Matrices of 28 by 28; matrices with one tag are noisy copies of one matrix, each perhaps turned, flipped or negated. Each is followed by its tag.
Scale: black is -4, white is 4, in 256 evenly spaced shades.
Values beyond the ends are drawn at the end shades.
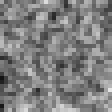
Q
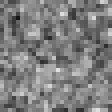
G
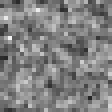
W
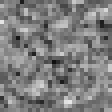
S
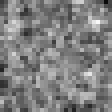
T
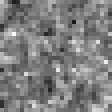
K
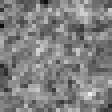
T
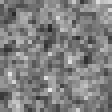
W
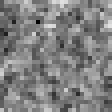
Q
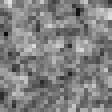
K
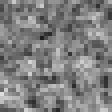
K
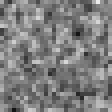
G
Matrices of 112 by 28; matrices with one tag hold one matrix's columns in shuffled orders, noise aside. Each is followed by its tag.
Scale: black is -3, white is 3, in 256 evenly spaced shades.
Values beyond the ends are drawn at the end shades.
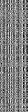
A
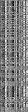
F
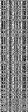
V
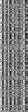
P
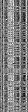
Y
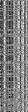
V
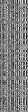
P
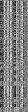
F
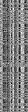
A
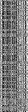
V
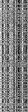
A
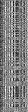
F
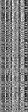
Y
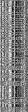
F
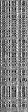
F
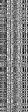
A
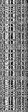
P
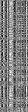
F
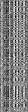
F
